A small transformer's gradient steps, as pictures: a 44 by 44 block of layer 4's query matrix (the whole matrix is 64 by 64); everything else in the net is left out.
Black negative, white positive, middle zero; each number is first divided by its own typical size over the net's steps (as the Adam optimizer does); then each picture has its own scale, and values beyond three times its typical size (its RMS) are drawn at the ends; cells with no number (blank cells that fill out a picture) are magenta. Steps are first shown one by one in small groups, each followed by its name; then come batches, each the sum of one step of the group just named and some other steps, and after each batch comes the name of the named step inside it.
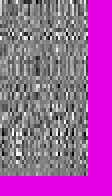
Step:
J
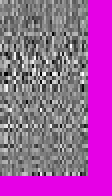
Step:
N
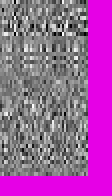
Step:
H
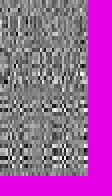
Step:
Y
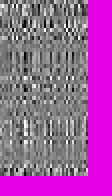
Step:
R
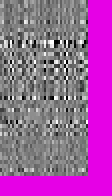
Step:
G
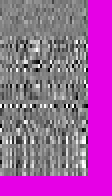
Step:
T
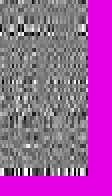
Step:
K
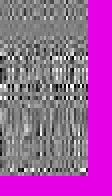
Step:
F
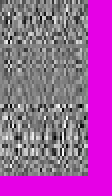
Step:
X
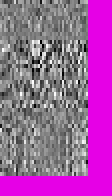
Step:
T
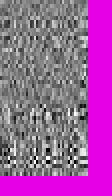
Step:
H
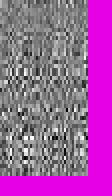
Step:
J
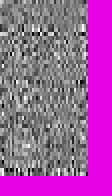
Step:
K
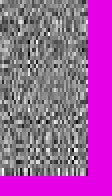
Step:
K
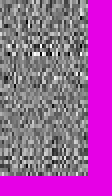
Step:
Y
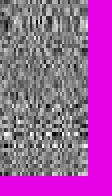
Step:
X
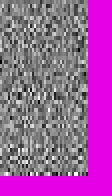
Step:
R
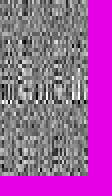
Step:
R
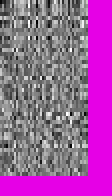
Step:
R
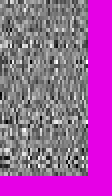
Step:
G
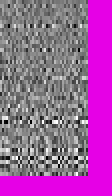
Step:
X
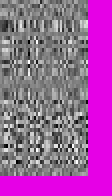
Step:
R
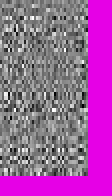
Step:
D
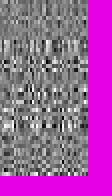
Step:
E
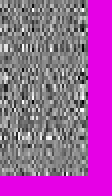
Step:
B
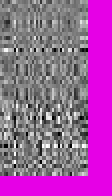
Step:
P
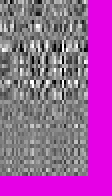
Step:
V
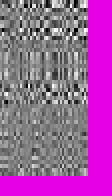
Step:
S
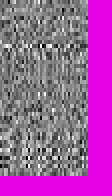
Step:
D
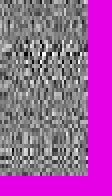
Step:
V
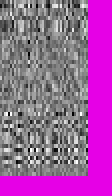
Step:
S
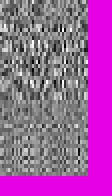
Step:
V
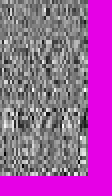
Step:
E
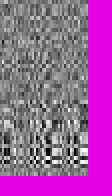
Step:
E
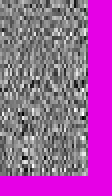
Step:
S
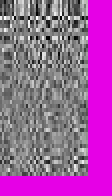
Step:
V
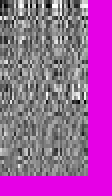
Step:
S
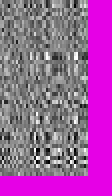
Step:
S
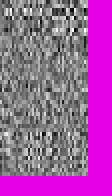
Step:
S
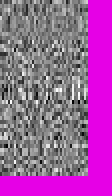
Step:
P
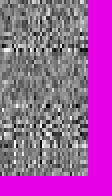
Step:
P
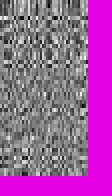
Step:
D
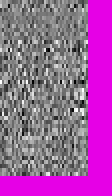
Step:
B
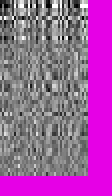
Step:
S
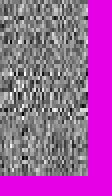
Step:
D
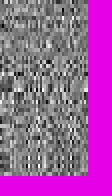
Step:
E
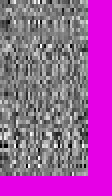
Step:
P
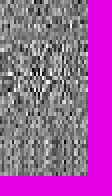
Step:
V
